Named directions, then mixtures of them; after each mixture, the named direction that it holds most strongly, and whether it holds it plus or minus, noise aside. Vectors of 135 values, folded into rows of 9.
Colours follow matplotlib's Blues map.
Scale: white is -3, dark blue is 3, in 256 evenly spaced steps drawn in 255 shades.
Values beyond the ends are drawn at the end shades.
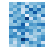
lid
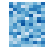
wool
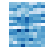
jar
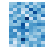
lid, plus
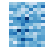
jar, plus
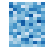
wool, plus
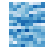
jar, plus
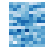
jar, plus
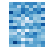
jar, minus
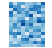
wool, plus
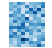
lid, plus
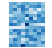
lid, minus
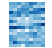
jar, minus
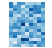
wool, plus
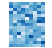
wool, plus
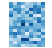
wool, plus
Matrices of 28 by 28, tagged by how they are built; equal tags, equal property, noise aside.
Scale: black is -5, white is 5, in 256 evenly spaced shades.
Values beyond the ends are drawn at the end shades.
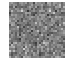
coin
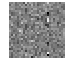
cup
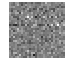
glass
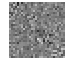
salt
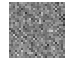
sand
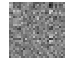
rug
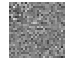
salt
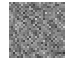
sand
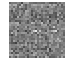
rug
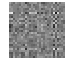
rug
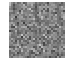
coin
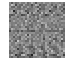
coin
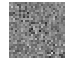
salt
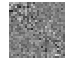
salt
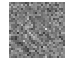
sand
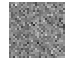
sand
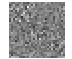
salt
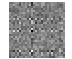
rug
